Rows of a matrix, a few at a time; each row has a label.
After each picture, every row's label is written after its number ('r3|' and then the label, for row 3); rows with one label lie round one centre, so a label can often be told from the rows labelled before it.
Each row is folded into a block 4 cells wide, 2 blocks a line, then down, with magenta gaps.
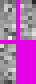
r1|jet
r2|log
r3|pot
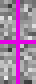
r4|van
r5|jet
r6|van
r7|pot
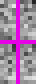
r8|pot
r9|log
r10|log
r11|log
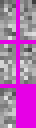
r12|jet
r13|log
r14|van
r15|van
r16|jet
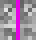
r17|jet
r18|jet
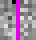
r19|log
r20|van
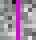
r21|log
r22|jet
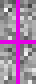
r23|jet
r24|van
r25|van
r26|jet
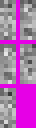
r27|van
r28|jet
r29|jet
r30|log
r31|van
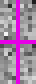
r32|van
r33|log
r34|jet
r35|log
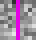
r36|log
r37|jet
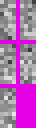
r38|pot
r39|log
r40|log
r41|van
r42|jet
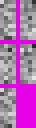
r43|pot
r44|log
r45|van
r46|log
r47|pot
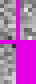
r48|pot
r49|jet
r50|log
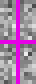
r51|van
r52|jet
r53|van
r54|jet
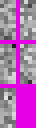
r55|pot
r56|van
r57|log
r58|pot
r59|jet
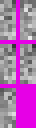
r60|log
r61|jet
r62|log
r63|log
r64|jet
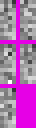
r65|log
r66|pot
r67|jet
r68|log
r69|log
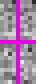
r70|log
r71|log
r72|jet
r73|van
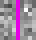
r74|van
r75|jet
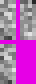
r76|pot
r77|log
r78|pot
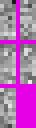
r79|log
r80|van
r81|jet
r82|jet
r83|pot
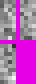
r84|jet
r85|pot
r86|log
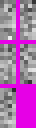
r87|jet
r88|log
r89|van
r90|pot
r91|log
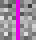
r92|van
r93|van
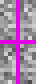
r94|pot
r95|jet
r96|jet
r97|pot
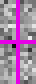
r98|pot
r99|jet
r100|log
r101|van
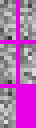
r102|pot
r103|van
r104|pot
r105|jet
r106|van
